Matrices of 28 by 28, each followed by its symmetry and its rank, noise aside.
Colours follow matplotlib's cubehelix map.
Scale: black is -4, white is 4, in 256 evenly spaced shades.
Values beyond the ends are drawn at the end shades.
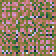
symmetric, rank five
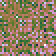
symmetric, rank four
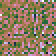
no symmetry, rank five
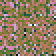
antisymmetric, rank six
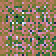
symmetric, rank four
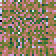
no symmetry, rank four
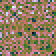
symmetric, rank five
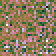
no symmetry, rank six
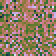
no symmetry, rank five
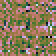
no symmetry, rank four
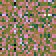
antisymmetric, rank four
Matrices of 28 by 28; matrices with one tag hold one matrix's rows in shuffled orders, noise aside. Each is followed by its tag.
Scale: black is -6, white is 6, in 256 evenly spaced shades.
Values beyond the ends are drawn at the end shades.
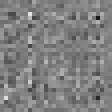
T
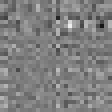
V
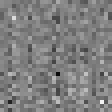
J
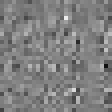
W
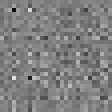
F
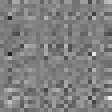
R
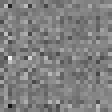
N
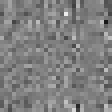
W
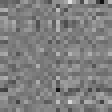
V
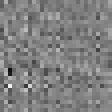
N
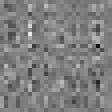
T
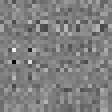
F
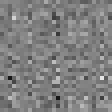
J
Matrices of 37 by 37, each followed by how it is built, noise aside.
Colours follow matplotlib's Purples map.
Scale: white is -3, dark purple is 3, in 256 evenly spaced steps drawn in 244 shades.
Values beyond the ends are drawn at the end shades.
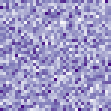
noise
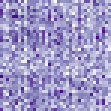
blocks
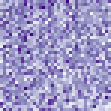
blocks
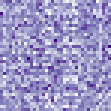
blocks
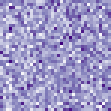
low rank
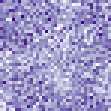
smooth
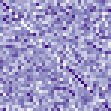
diagonal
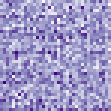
blocks
